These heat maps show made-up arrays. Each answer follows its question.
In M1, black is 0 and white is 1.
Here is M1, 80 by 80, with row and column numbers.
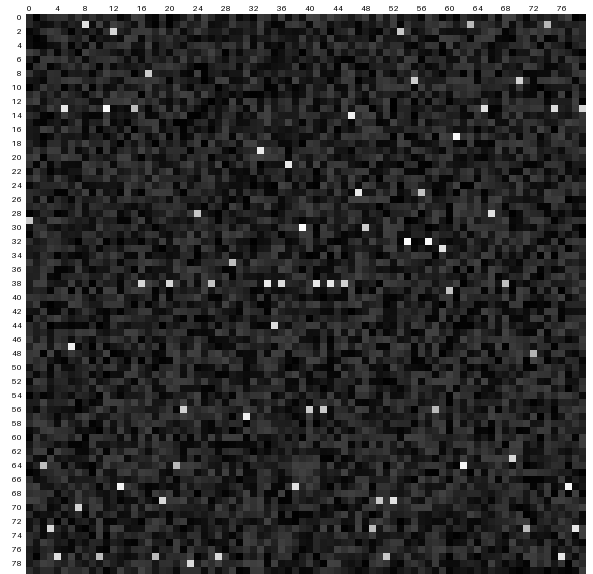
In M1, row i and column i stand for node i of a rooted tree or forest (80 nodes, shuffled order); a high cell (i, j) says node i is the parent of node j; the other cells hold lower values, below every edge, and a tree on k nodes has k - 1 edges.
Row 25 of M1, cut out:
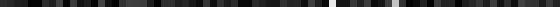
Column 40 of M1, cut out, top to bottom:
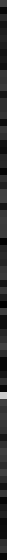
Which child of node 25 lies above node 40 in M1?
56
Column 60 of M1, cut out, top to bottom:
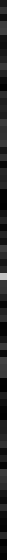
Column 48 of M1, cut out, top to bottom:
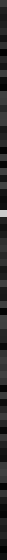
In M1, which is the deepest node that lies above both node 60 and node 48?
30
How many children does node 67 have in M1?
3
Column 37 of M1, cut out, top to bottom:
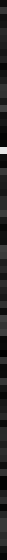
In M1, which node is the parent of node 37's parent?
64
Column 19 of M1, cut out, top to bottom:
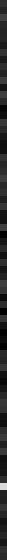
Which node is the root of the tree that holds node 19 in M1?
1
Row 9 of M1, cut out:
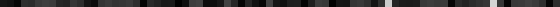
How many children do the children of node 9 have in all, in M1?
1
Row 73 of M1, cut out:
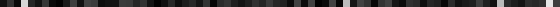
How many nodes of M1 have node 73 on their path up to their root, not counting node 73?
5
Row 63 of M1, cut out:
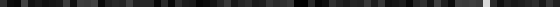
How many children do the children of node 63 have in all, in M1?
3
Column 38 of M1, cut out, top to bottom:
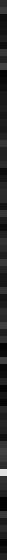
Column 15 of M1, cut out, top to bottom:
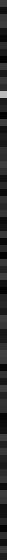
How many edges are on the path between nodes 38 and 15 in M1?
3
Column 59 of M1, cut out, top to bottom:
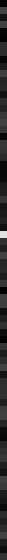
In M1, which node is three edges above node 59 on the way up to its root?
69
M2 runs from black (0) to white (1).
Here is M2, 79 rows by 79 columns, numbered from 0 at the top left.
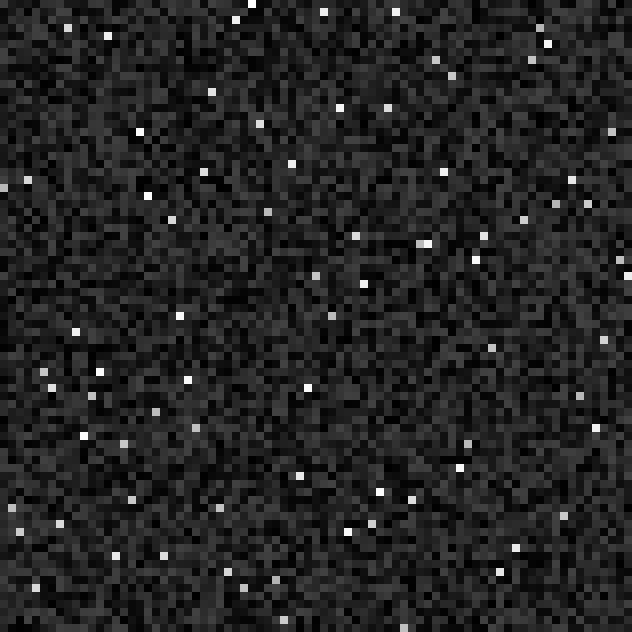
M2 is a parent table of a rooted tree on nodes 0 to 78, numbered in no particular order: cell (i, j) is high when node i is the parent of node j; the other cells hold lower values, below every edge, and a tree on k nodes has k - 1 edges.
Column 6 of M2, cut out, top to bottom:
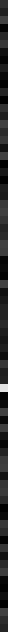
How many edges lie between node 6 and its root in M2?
8
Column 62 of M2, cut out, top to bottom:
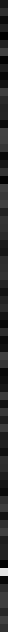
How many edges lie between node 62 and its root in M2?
8
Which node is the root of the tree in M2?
63
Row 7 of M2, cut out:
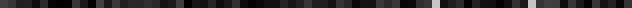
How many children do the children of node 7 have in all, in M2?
3
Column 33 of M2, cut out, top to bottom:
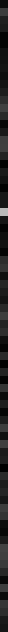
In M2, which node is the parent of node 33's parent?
11
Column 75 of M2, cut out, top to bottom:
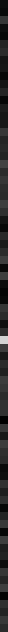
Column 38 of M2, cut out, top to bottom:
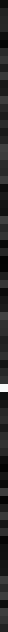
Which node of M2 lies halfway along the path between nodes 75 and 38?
13
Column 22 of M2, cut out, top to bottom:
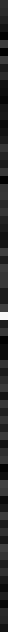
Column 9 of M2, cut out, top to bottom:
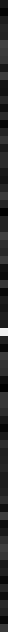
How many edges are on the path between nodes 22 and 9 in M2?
3
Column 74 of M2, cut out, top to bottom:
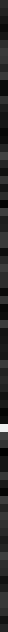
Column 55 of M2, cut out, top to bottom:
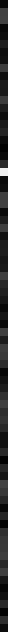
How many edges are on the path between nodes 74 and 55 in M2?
6
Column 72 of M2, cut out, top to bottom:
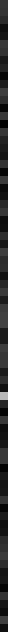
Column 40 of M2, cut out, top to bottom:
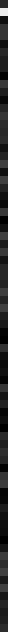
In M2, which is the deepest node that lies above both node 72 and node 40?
1
